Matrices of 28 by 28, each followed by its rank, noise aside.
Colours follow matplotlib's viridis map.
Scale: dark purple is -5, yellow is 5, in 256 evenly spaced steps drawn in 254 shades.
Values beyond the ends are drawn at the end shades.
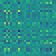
two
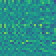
four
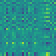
two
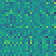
four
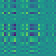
one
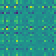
two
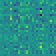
four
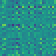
two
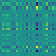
one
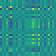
one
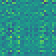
three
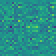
four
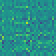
three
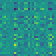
two
